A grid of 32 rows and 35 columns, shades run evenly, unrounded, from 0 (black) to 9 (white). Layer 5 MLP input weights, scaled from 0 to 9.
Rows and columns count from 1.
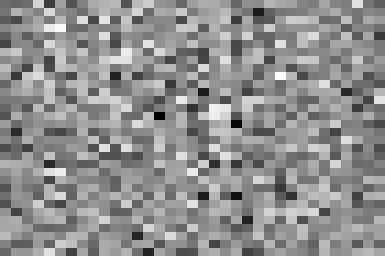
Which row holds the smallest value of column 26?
24
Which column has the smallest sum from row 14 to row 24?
35
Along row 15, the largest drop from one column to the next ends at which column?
15
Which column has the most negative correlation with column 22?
31
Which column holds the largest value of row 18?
32
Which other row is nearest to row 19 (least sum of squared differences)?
5
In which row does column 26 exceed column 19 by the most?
10
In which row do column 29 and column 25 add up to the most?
27
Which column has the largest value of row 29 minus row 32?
14
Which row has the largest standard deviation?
25
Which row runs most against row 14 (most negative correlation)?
29
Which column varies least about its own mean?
34
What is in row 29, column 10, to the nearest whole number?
4
